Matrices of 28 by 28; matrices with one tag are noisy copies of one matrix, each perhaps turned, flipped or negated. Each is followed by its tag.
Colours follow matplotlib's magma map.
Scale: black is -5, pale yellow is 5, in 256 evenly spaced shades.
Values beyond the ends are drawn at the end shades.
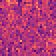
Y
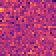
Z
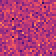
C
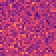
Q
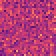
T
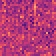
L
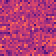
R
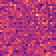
T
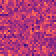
R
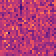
L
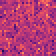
Y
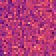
Q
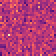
R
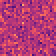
T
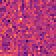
R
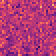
Y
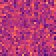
R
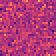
T
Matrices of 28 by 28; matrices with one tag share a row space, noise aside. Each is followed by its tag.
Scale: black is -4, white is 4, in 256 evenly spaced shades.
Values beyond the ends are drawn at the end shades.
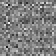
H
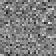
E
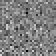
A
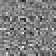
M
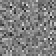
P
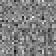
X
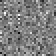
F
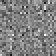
P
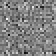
H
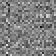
H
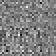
A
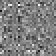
F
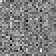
A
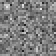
M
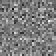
X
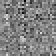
M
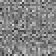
X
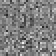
M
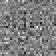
M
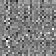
H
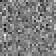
F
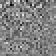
A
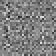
H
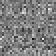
X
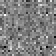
F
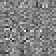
M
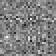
E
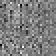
A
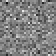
E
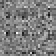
E
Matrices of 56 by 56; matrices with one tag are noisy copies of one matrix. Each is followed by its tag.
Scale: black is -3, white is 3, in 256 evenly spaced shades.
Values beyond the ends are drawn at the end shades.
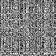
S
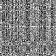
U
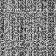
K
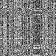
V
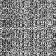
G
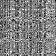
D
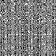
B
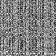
S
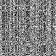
U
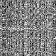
G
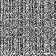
S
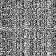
G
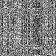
V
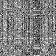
V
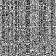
U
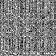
S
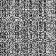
D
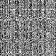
D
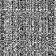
K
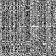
U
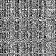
D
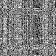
V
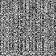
S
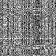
V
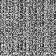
S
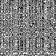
S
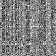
U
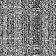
V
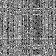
V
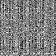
S
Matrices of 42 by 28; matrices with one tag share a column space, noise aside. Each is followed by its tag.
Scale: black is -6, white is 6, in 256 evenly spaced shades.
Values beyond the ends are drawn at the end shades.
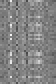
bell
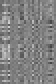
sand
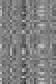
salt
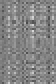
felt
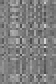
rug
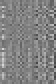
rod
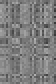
rug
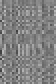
salt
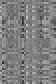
felt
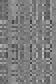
sand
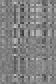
rug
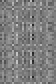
bell
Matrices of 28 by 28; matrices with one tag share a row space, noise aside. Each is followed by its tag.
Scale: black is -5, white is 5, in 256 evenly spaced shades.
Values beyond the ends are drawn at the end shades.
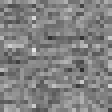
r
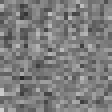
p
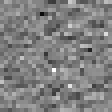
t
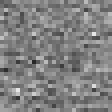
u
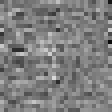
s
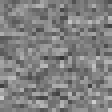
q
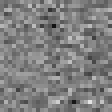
t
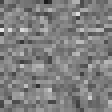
p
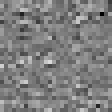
p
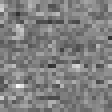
s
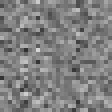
p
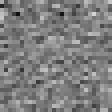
u
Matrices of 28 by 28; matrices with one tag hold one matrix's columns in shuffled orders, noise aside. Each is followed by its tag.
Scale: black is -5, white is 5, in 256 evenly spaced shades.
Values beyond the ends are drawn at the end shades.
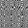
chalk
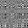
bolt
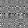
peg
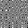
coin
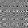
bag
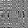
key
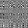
bolt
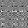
bag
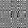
key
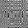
key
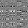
bag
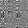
key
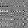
bag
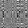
key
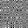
coin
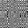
key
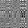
key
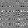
bag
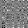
coin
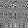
bolt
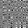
coin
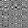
chalk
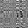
key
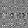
peg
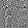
chalk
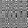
key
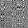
chalk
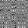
coin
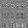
bolt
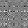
bag
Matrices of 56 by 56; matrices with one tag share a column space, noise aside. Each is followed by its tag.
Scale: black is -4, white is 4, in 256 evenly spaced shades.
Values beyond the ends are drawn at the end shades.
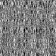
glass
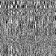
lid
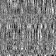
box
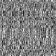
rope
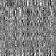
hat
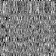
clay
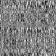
glass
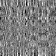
hat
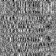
clay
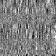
box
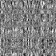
glass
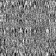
glass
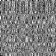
clay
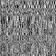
lid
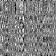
clay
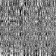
hat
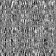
glass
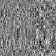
rope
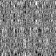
glass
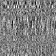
lid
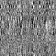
lid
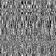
lid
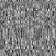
rope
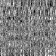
hat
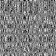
clay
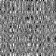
clay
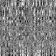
hat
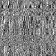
lid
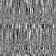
box
